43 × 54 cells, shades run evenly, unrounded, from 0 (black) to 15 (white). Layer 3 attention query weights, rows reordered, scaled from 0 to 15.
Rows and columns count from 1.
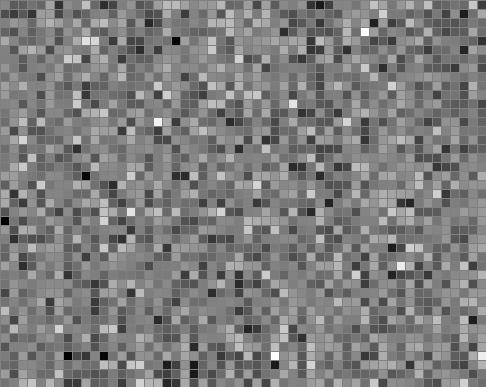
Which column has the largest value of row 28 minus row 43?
14
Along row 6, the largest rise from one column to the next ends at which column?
53
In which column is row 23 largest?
12
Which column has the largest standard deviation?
41
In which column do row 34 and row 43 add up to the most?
52
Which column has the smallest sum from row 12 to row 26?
37
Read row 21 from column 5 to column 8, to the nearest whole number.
12 7 8 8
